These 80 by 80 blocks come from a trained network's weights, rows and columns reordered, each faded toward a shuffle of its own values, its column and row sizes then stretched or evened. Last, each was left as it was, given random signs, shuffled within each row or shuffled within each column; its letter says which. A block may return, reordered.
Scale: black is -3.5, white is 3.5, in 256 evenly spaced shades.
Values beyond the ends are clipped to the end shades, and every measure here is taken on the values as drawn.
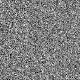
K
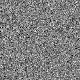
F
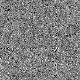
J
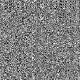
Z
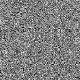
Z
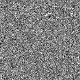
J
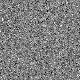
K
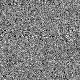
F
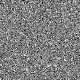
F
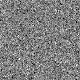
K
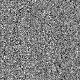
K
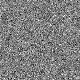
F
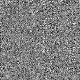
J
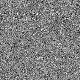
F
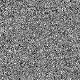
J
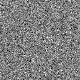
K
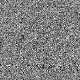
J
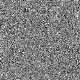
K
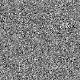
J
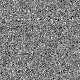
F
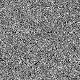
F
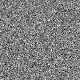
F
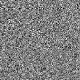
Z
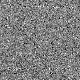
F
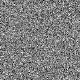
K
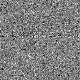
J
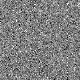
K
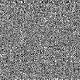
Z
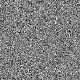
K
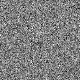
K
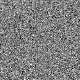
K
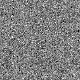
K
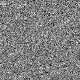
F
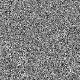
K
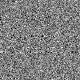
F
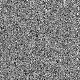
K
